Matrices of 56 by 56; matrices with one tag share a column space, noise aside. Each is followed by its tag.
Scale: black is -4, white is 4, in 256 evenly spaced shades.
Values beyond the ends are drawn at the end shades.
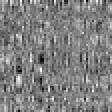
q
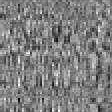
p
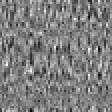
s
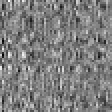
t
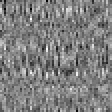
s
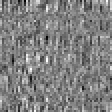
q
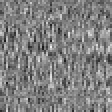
p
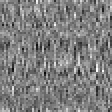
s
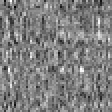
t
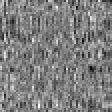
t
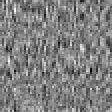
s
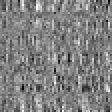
q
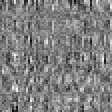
q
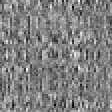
t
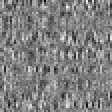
t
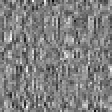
t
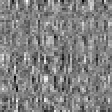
q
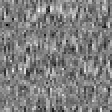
s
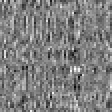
t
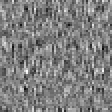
s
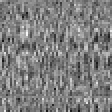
p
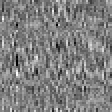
s
